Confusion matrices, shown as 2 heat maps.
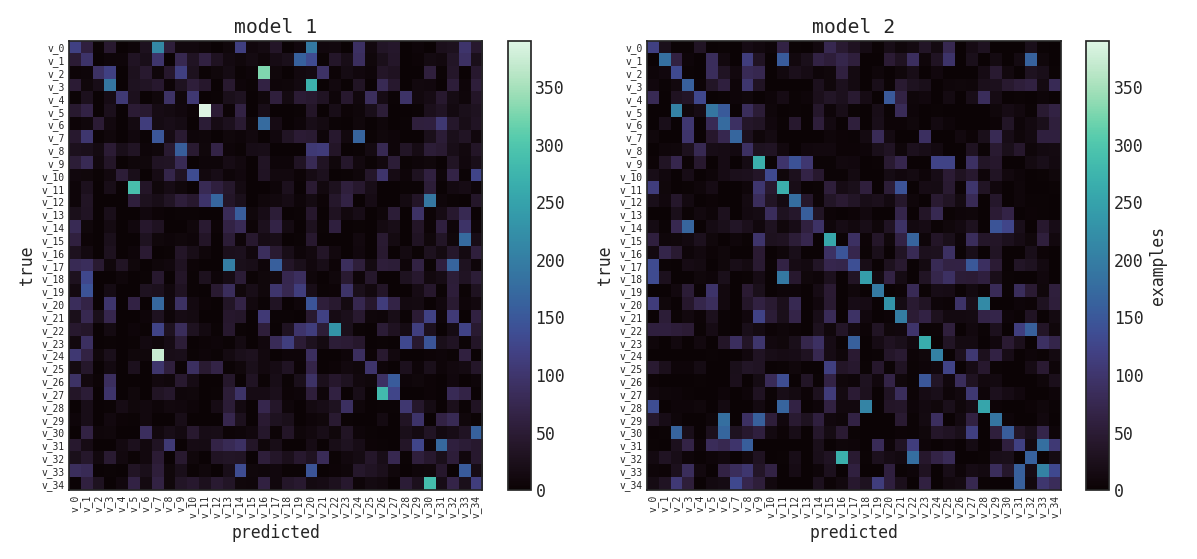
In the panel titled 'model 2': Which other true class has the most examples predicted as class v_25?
v_9
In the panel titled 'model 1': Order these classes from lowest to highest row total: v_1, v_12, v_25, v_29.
v_29, v_25, v_12, v_1
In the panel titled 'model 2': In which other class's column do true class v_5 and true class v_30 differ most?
v_27
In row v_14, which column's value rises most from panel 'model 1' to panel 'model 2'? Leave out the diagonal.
v_3
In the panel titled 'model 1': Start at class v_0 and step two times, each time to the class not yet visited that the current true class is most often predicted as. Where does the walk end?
v_24
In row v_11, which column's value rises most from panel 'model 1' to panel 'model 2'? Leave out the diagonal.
v_21
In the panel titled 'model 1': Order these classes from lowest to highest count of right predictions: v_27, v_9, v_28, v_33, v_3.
v_9, v_28, v_27, v_33, v_3
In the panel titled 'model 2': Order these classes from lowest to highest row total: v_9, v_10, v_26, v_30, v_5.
v_10, v_26, v_5, v_30, v_9
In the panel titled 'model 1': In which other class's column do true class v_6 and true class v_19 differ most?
v_16
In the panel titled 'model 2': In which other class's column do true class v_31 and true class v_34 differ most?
v_22
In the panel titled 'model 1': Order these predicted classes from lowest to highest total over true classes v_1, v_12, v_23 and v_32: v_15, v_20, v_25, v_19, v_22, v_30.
v_15, v_25, v_22, v_20, v_19, v_30
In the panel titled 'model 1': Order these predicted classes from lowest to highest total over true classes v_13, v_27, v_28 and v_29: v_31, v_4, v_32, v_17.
v_4, v_31, v_17, v_32
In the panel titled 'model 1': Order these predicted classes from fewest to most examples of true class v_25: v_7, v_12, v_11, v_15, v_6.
v_6, v_15, v_11, v_12, v_7
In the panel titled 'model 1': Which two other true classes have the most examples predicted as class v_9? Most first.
v_8, v_2
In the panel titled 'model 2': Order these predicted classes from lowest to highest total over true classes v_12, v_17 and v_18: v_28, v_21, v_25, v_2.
v_2, v_21, v_28, v_25
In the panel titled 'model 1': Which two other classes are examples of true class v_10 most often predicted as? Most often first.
v_34, v_26
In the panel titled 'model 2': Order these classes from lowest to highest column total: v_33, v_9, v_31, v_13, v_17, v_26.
v_26, v_13, v_31, v_33, v_17, v_9
